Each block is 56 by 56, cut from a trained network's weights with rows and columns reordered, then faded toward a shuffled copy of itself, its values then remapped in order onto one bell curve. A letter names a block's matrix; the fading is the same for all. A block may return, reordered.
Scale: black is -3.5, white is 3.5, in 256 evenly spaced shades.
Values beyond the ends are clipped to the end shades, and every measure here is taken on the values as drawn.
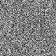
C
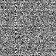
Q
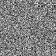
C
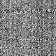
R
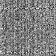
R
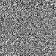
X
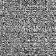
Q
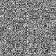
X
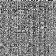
R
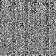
R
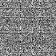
Q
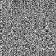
X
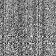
R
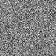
C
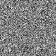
C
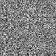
X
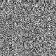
C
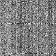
R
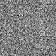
C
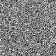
C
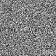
C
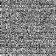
Q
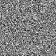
C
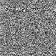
X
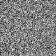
C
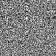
C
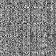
R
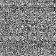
Q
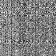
R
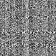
R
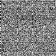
Q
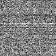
Q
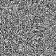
C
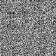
X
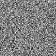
C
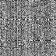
R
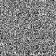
X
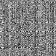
R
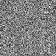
C
